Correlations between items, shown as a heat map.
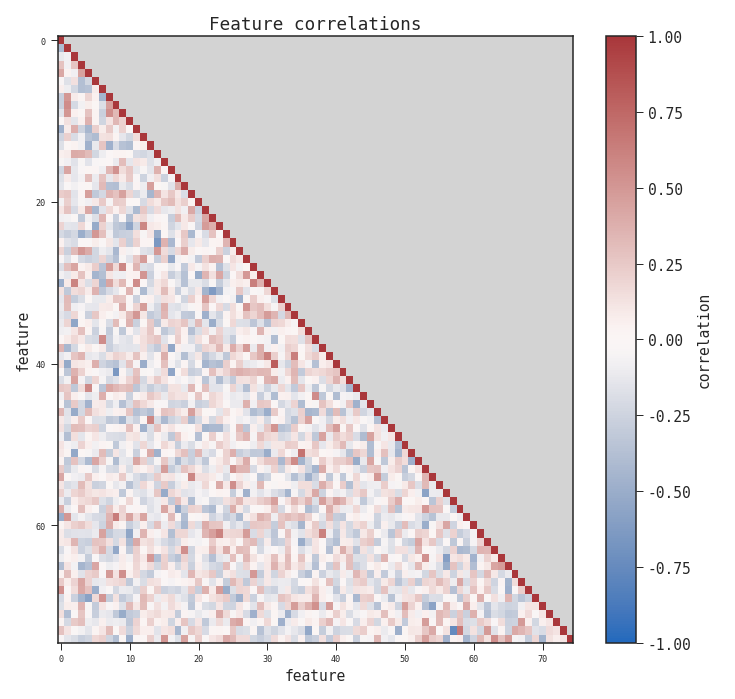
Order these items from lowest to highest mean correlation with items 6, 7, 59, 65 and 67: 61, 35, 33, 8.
61, 35, 33, 8
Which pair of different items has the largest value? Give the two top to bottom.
31, 40
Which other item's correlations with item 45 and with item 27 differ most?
33
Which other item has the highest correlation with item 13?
47
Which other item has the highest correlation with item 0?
68
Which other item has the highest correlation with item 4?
43
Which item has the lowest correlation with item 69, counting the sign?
4
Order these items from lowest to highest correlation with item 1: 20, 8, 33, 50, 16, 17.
50, 17, 20, 33, 16, 8
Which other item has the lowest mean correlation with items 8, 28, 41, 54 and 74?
70
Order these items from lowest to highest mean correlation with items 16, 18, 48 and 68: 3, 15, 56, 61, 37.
61, 15, 37, 56, 3
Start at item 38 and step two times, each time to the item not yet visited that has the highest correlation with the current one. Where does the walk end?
23
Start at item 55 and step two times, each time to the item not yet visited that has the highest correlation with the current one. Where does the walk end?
53
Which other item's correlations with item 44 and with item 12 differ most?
29
